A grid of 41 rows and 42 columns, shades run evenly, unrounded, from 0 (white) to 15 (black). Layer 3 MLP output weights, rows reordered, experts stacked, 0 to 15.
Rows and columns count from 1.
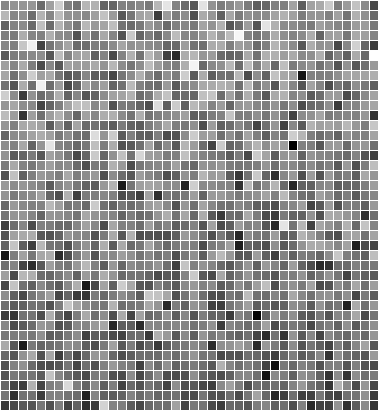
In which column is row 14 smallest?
11
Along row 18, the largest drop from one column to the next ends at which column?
2
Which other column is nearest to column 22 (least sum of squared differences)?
28
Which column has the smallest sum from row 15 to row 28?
13
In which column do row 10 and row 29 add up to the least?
14
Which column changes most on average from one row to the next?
42
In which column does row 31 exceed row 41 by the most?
12
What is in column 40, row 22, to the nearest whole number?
7
